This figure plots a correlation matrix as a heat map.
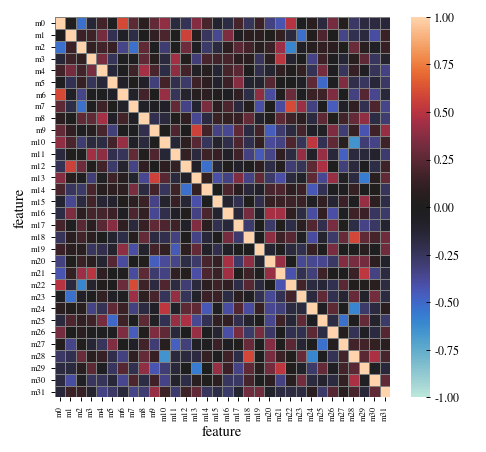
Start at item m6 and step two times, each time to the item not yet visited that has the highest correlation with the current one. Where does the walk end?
m22
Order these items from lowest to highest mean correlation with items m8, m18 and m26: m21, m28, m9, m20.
m9, m20, m21, m28
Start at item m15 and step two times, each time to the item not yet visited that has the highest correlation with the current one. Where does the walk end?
m21
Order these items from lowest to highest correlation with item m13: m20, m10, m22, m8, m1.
m8, m20, m22, m1, m10
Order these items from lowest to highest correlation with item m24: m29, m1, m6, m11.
m29, m11, m1, m6
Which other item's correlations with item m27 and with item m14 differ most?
m11
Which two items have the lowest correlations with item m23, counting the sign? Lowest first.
m1, m20
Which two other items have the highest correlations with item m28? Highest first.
m18, m30
